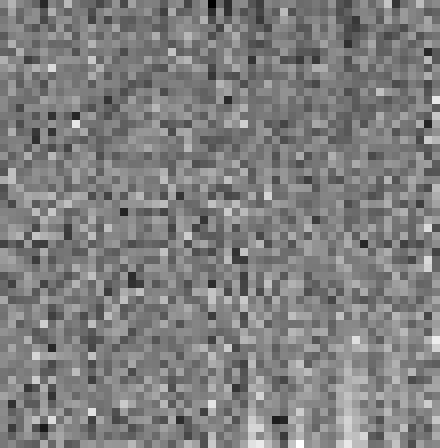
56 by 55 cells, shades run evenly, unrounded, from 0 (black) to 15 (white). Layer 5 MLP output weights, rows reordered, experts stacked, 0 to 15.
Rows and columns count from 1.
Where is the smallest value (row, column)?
1, 27
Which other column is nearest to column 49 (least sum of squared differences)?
46
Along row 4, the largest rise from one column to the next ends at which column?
29
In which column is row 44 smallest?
7
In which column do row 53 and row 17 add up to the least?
35
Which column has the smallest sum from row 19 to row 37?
9
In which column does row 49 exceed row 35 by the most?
17
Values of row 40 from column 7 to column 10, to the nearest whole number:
4 5 9 7
